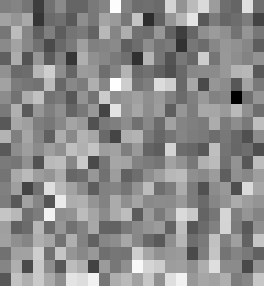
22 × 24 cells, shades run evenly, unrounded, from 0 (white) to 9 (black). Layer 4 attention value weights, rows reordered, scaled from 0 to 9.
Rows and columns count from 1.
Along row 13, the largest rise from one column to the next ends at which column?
9
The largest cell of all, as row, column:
8, 22
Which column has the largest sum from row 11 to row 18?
19
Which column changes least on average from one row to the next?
21
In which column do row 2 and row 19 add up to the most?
14
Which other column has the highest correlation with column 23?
11
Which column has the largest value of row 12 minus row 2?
18
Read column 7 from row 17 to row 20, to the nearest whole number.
4 5 3 4
